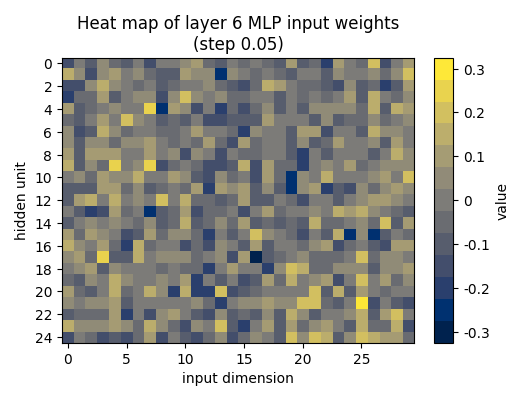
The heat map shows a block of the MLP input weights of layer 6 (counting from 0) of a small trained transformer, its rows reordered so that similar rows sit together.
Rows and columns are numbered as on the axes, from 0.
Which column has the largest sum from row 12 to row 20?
25
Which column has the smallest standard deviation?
18
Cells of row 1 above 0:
13
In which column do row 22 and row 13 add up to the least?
7
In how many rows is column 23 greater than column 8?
13
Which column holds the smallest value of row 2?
27
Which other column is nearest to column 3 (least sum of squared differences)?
6
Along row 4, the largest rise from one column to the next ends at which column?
9
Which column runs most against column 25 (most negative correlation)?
29
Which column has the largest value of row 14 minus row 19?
15
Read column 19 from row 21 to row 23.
0.05 0.15 0.1
